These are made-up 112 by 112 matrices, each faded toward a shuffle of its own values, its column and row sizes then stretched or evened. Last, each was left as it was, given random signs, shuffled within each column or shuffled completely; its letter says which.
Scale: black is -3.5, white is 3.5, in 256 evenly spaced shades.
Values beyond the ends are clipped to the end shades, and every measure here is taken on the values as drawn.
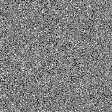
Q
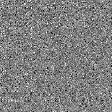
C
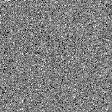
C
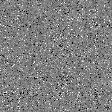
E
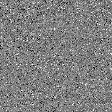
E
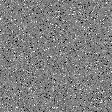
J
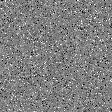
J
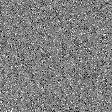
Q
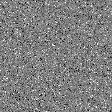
Q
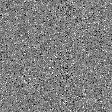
Q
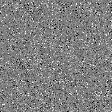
E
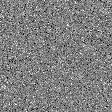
J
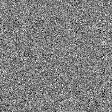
E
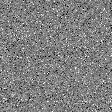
J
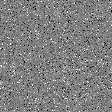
Q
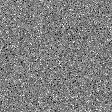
J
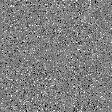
E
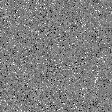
Q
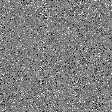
E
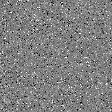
E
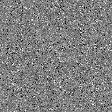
E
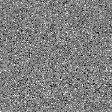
C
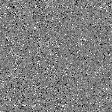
E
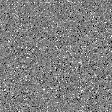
C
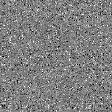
C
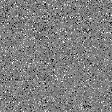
C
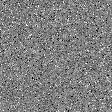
J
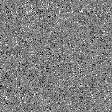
C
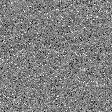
J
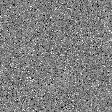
J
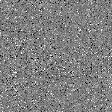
C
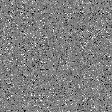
C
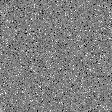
J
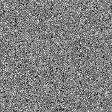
Q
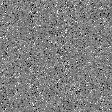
Q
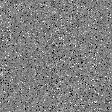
Q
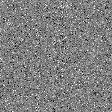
Q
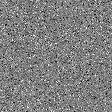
J
